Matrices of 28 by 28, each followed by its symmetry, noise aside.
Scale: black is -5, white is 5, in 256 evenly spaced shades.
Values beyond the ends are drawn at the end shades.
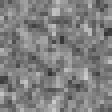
same after a half turn.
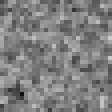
no symmetry.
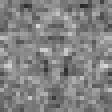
mirrored left to right.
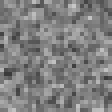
antisymmetric.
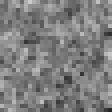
no symmetry.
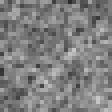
symmetric.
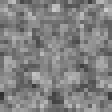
mirrored left to right.
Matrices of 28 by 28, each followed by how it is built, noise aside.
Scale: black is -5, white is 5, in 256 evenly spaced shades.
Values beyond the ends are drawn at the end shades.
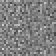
repeating rows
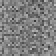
repeating rows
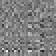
low rank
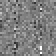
uneven columns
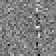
uneven columns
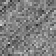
Hankel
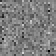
uneven columns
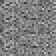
repeating rows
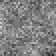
smooth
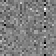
uneven columns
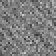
Toeplitz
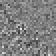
lower triangular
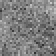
smooth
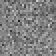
noise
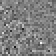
lower triangular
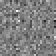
low rank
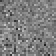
lower triangular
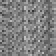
repeating rows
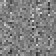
uneven columns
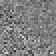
lower triangular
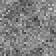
smooth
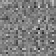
low rank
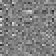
low rank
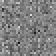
uneven columns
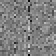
uneven columns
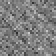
Toeplitz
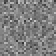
low rank
